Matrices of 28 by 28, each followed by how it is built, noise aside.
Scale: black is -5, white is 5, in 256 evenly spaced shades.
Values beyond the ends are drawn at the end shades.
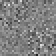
block diagonal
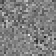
block diagonal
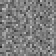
repeating rows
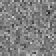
noise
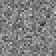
noise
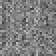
blocks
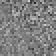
upper triangular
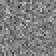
noise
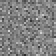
repeating rows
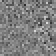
upper triangular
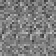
repeating columns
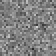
noise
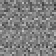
repeating columns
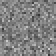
repeating columns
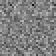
repeating columns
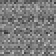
repeating columns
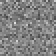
repeating columns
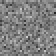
repeating columns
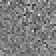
upper triangular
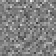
repeating columns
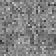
blocks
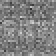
blocks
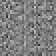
repeating rows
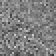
lower triangular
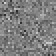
block diagonal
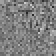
upper triangular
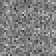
repeating rows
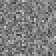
repeating rows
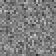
noise
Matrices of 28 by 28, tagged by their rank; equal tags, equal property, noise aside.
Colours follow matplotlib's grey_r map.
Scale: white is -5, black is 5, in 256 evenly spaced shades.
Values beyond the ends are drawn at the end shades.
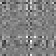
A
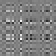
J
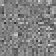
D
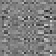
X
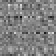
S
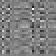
A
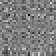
S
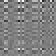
J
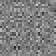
S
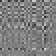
A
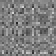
X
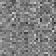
D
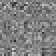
S
